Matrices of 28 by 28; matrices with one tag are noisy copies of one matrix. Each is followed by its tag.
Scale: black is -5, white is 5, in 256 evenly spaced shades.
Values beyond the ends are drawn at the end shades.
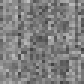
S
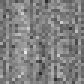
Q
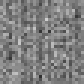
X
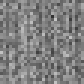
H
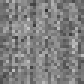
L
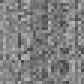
S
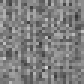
X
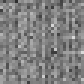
H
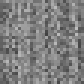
L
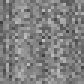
Q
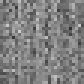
L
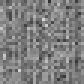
X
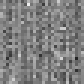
X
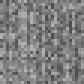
H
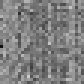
S
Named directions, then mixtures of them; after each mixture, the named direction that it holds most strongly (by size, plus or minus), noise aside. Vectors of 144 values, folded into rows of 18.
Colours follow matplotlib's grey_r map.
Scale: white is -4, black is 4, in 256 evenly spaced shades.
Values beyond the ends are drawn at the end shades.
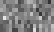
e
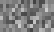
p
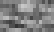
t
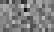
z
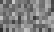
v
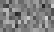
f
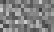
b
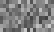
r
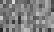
v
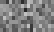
z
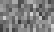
e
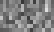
p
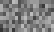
v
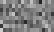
b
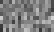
v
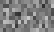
f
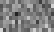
f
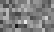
f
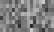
p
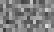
p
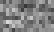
t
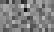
z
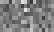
z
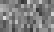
e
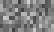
e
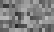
t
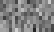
e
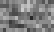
t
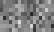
e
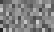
b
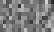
v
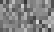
v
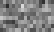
t
